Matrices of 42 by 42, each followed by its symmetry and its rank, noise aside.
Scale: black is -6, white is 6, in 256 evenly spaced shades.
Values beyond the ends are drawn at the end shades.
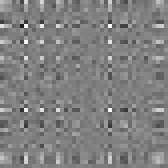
symmetric, rank one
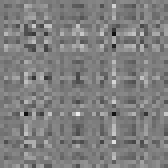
no symmetry, rank two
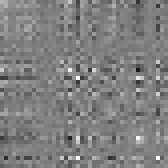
symmetric, rank two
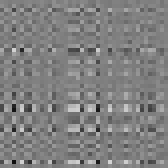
no symmetry, rank one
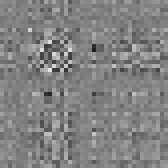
symmetric, rank three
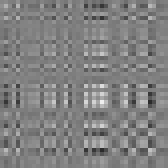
symmetric, rank one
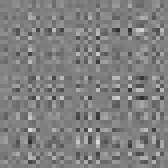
antisymmetric, rank two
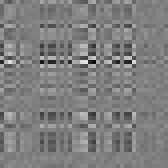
no symmetry, rank one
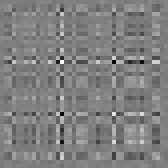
symmetric, rank one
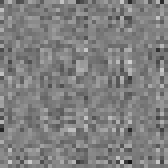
no symmetry, rank three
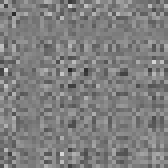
symmetric, rank three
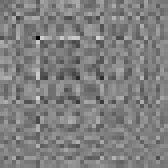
symmetric, rank two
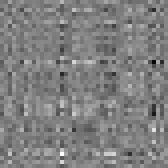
antisymmetric, rank two
